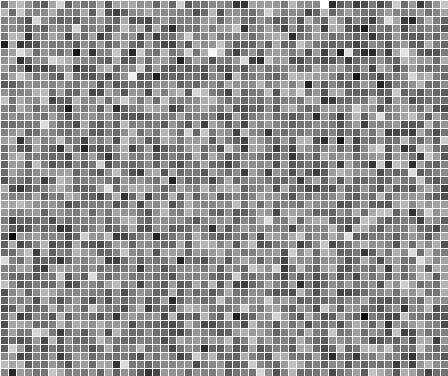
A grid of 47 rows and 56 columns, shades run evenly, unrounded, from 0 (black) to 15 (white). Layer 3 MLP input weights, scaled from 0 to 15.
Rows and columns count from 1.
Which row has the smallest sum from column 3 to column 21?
19
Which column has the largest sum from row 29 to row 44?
53
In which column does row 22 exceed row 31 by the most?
52
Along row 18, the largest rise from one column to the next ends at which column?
44
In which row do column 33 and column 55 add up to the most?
34
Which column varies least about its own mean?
55
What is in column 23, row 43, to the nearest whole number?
10
